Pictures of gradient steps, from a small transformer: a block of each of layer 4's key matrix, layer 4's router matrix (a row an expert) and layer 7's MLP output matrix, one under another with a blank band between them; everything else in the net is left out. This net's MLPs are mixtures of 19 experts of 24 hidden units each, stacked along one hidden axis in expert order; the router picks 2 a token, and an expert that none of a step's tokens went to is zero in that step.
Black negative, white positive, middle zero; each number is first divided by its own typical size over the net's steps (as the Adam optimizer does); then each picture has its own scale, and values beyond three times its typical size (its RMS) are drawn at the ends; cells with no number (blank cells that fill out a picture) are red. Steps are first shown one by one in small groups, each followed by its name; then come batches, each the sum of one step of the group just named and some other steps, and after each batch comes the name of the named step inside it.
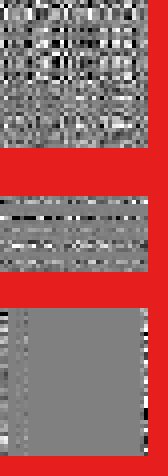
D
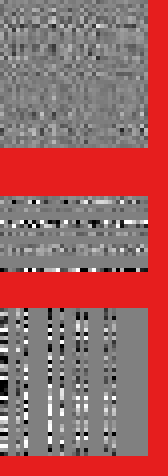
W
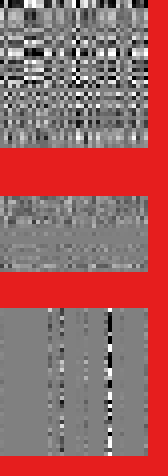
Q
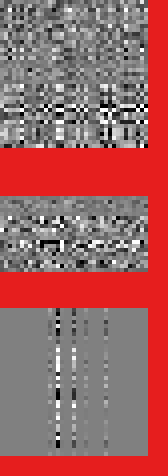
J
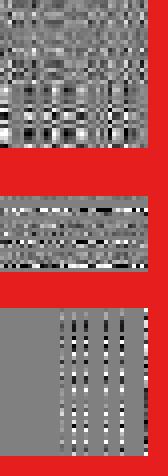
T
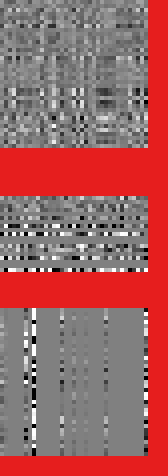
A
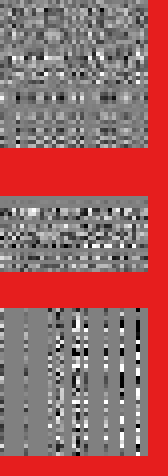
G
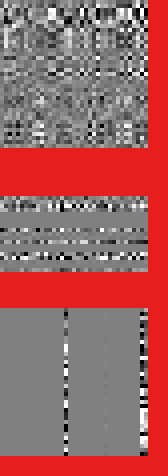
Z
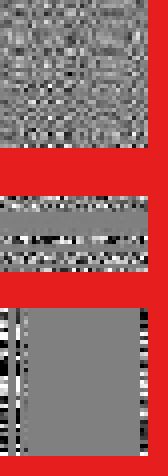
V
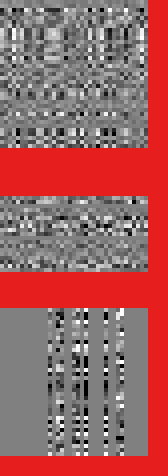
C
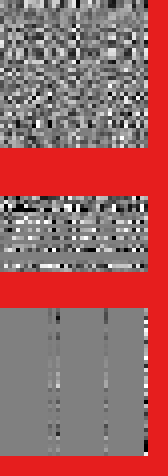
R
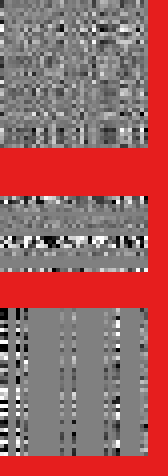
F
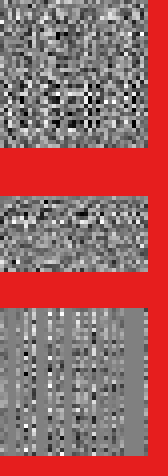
A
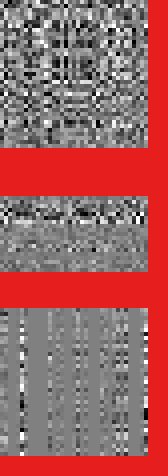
D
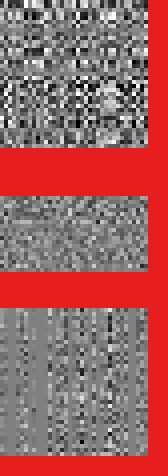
Q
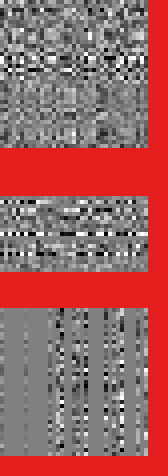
C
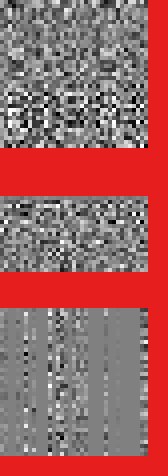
J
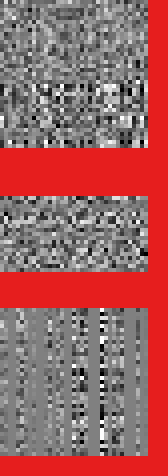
G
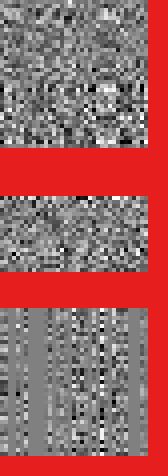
W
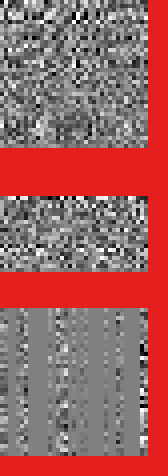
Z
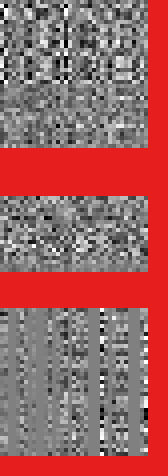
D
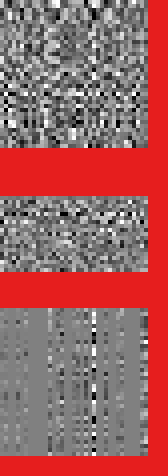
C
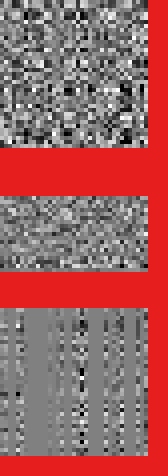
T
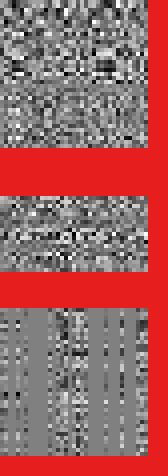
G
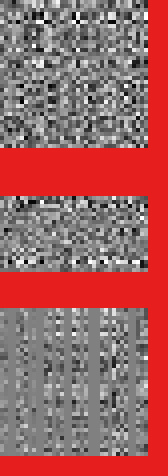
R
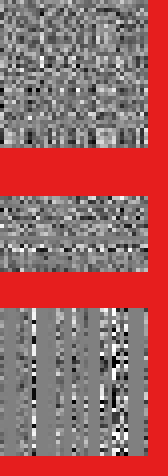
A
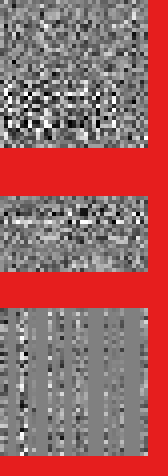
T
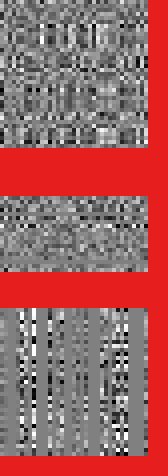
A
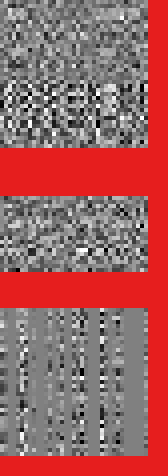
C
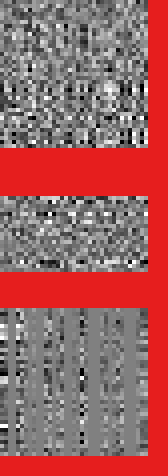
V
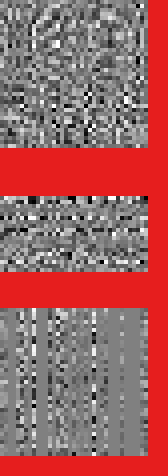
A
